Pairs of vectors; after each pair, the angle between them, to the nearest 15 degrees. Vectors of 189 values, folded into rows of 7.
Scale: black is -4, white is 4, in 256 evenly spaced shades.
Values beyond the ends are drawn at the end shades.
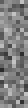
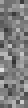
165 degrees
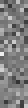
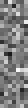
90 degrees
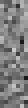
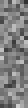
90 degrees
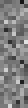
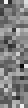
105 degrees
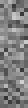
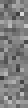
135 degrees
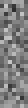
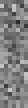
120 degrees
